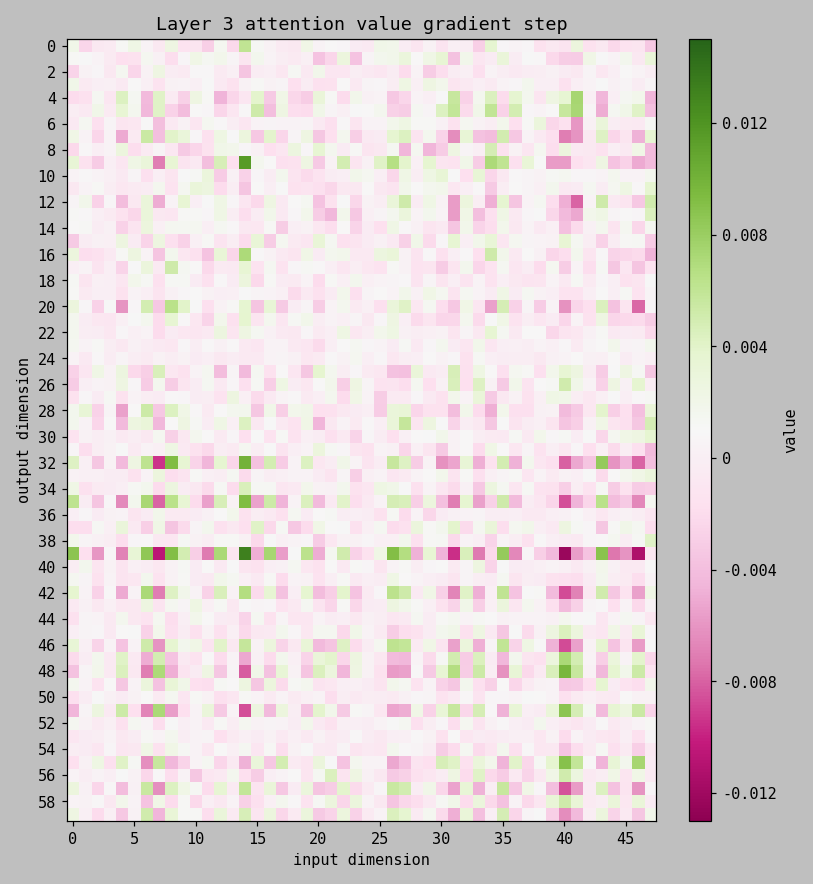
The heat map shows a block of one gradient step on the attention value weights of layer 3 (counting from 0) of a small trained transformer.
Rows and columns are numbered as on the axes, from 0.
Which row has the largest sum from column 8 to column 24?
39
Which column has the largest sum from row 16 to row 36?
14
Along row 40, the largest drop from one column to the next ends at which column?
34
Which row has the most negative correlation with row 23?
31
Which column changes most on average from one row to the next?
40
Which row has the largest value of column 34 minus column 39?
9
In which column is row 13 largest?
47
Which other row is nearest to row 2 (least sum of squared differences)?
36
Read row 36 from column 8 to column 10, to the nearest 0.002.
0 0 0
